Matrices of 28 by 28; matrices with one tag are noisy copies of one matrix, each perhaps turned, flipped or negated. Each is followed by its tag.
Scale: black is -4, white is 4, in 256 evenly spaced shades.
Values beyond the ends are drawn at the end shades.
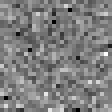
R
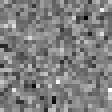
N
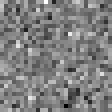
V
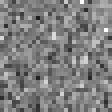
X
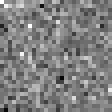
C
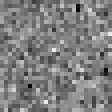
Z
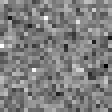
V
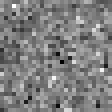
R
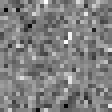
V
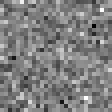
N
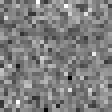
V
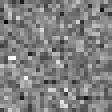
N
